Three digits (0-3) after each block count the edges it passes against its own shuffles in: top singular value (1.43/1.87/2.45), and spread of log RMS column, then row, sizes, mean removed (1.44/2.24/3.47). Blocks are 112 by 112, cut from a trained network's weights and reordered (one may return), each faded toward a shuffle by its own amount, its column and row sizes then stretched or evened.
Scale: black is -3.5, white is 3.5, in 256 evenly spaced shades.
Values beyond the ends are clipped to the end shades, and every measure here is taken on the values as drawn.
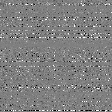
2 1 3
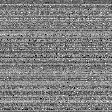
3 0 2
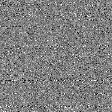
0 0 2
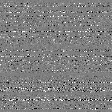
1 0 3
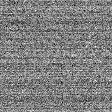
2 1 0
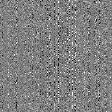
1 3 0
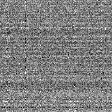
2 2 1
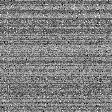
3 1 0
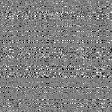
3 1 3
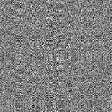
3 2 1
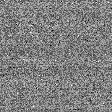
0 0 1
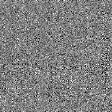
0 2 2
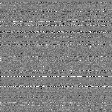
1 1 3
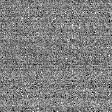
1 2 1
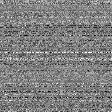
2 0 3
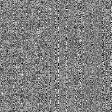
0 3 0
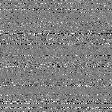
1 0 3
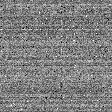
2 0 1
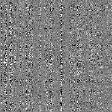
0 3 2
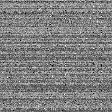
3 1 1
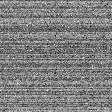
3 0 0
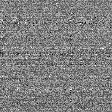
1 1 2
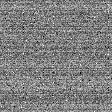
2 1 0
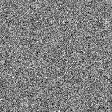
1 0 1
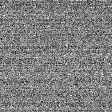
1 0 1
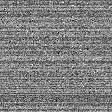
3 0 0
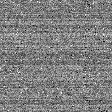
2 1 0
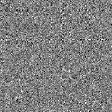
2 2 1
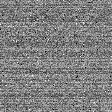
2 1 0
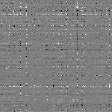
2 2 2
